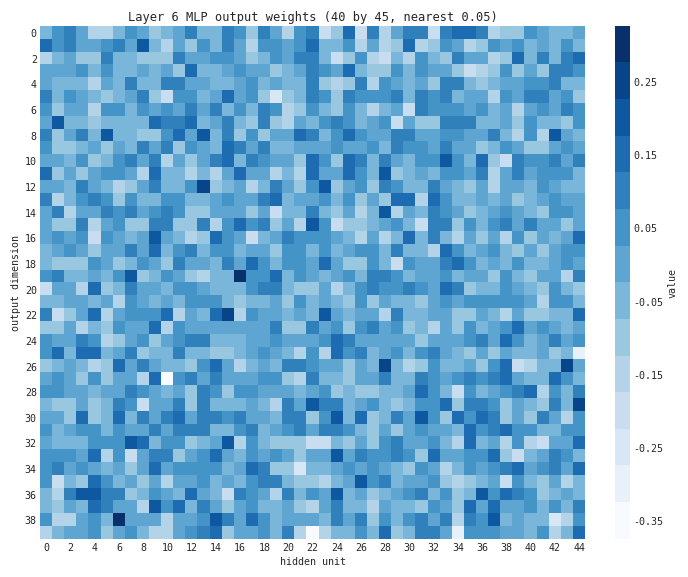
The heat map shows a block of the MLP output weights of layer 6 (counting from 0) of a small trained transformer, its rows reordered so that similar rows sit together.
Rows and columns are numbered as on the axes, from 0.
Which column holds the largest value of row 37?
9
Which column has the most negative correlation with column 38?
15
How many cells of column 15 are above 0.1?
5
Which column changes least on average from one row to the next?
2
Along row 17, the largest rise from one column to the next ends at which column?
33
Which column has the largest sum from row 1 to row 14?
22
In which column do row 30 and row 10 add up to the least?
38
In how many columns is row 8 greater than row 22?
24
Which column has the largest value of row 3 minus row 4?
25
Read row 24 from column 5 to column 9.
-0.15 -0.1 0 0.05 -0.1
